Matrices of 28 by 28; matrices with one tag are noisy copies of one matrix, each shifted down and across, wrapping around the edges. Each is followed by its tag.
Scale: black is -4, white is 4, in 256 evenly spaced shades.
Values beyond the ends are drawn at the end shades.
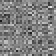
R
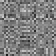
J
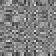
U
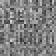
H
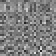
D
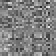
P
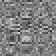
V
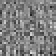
H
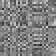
J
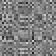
J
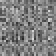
H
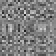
D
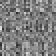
H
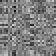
P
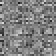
P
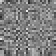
U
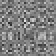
D
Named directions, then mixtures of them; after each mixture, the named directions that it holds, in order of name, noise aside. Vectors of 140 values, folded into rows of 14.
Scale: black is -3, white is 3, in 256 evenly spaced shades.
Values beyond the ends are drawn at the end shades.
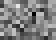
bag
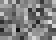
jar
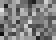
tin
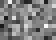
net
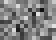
bag, jar.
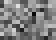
bag.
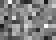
net.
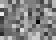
bag, jar.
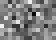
bag, net.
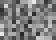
tin.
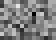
bag.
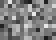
net.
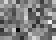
jar.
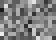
tin.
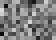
tin.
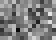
jar.
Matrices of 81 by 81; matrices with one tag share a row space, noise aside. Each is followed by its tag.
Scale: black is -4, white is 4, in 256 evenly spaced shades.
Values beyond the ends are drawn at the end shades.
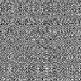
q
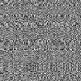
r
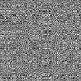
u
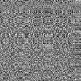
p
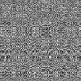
u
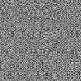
q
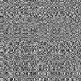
r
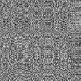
p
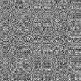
p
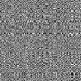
q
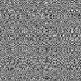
q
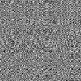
q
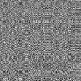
p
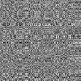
p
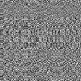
r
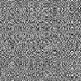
q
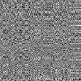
p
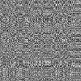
p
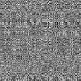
u
